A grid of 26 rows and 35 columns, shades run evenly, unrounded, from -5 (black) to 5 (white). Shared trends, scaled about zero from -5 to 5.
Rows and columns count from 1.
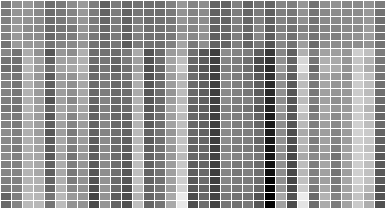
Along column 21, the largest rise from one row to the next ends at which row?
7
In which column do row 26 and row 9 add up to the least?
25
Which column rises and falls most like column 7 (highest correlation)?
31
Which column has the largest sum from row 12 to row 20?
33
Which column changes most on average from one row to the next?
28
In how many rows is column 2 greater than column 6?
6
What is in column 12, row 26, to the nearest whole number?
-2
